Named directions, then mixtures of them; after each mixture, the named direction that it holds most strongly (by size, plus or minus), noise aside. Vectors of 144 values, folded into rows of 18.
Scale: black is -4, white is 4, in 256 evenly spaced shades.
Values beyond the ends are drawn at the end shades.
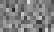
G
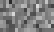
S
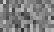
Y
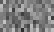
Y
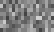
S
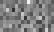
G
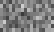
Y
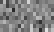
G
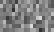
G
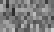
Y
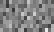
G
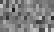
G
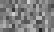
G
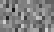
G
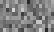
G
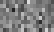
G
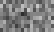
Y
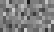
G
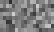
S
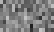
Y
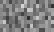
Y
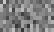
Y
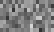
Y
